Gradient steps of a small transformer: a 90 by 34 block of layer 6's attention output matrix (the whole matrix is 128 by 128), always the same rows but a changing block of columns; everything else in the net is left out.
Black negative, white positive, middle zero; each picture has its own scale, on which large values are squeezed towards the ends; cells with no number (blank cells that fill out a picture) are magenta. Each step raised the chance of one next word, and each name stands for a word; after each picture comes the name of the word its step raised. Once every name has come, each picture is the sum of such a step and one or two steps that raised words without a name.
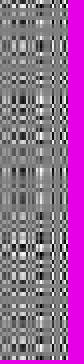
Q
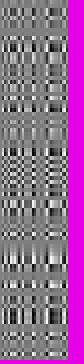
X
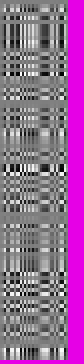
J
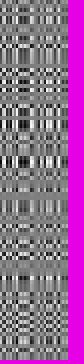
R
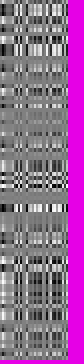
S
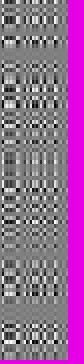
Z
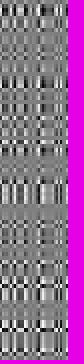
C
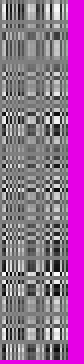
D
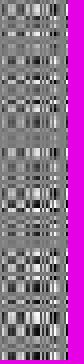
X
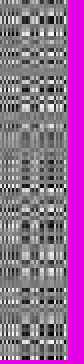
Z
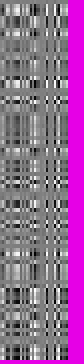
C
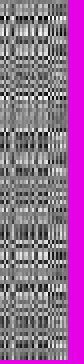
Q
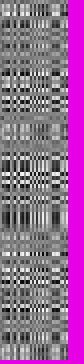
J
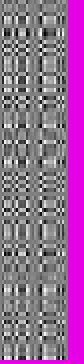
R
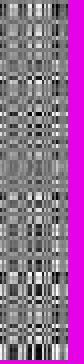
D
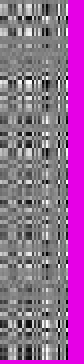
C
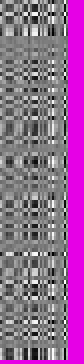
R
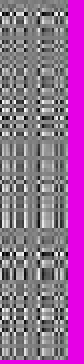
Q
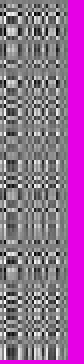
S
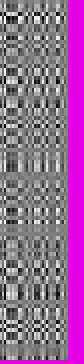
Z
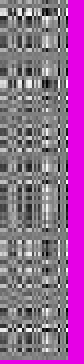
C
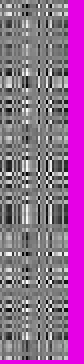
J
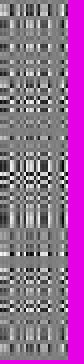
J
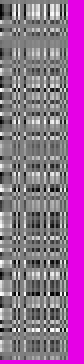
D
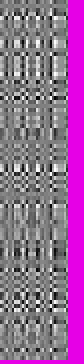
J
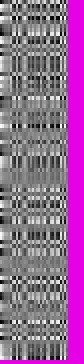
R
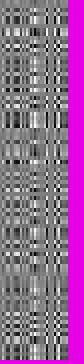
R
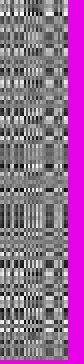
D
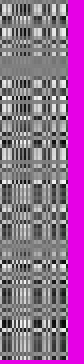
C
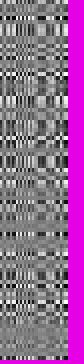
R
